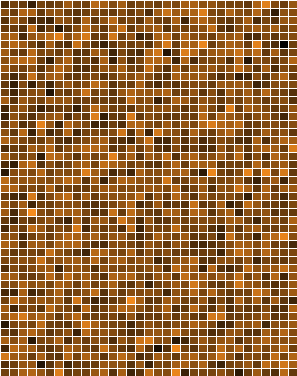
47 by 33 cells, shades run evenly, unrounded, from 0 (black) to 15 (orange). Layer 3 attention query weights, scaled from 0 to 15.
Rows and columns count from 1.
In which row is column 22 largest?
36
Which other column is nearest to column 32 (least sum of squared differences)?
12
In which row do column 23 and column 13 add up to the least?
22
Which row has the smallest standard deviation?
13
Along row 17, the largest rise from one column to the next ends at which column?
18
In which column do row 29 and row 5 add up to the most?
9
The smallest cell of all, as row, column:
6, 32
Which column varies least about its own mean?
33
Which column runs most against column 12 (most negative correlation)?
15
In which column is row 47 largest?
20
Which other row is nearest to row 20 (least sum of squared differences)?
35
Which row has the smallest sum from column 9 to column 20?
7
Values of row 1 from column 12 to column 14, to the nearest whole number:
10 8 10
